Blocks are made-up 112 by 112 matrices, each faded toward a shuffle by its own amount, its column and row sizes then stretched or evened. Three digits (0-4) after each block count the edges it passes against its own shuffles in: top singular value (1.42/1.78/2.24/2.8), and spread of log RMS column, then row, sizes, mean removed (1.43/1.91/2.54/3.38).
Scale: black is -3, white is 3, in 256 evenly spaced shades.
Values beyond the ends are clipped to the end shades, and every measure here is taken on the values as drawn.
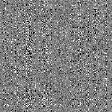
2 4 2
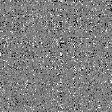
2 2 3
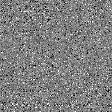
1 0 2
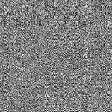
3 2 2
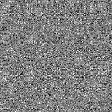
3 0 3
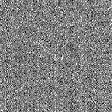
3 1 0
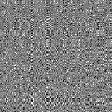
4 3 1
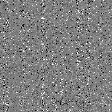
1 3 1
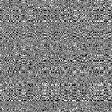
4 1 4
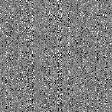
0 4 2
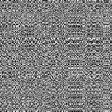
4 1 4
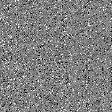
0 2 1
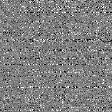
2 2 4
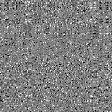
3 0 2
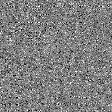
1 0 2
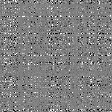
0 4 4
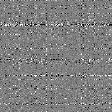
3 3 4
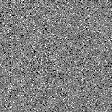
2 1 0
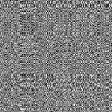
4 3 3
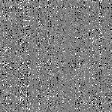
0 4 2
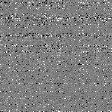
1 2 4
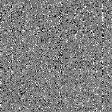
2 3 1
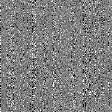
2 4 0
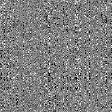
2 4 1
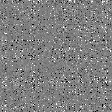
2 2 3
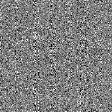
1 4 1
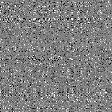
3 1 3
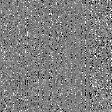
2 4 0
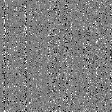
1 4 1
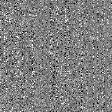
0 4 1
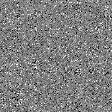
0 2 1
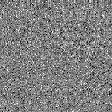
3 0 0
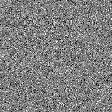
2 0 0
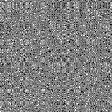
4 1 0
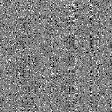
3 3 0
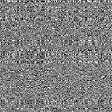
4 1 4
